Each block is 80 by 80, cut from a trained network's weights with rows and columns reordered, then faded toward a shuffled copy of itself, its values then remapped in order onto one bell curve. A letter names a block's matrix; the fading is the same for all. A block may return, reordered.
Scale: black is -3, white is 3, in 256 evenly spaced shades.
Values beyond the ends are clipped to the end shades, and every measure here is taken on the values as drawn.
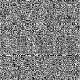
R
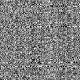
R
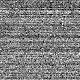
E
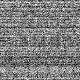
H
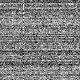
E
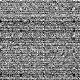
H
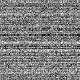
E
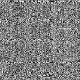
R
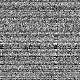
E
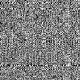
R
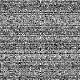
E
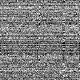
H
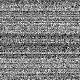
E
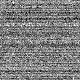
E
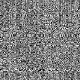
R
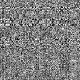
R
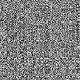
R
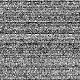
E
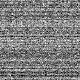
E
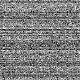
H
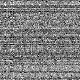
H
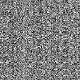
R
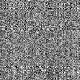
R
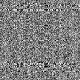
R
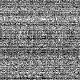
E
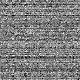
H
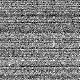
E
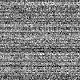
E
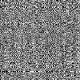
R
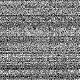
H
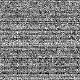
H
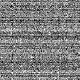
H
